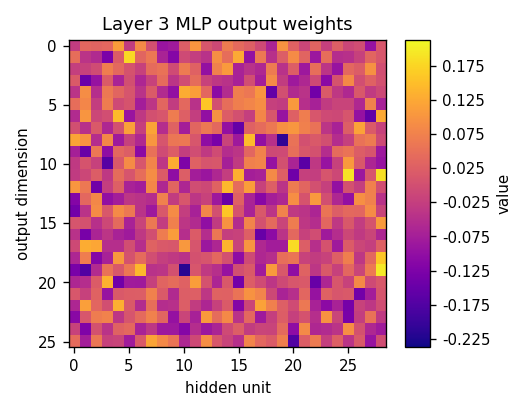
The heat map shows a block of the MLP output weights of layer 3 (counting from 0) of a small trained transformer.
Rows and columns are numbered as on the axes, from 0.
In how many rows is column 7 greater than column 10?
16
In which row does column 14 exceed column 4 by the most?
17
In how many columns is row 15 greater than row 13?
16
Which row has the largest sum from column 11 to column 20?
5
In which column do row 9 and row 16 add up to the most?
9
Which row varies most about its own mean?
19
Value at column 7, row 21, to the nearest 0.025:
0.075
